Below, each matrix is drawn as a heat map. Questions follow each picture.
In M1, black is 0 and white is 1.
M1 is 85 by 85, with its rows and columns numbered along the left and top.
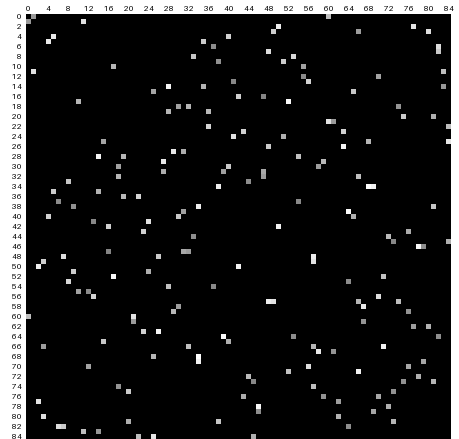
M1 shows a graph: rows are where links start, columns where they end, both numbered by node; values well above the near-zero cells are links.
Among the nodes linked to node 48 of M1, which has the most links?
node 57
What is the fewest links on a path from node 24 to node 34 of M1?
4
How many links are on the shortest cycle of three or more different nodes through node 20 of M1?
4
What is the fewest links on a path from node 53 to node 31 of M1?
3
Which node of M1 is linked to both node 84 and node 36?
node 22
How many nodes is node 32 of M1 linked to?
3
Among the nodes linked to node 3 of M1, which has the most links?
node 66
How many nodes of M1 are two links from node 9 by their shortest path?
3
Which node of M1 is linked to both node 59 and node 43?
node 76
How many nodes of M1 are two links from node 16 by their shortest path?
3
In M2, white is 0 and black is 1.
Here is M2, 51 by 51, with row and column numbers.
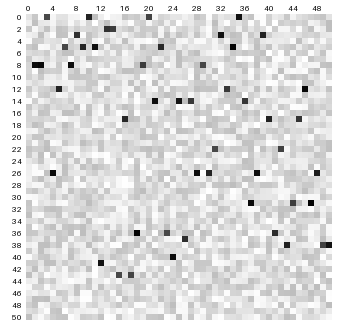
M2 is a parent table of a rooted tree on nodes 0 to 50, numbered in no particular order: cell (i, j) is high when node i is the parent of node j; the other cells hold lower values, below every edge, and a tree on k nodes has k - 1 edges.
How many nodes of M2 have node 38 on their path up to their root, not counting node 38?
9
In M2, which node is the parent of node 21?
14
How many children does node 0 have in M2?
4
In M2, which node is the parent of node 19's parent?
3
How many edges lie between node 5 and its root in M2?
8
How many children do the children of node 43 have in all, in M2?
3
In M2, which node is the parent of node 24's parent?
17
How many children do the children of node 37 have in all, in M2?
5
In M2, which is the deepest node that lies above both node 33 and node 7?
8
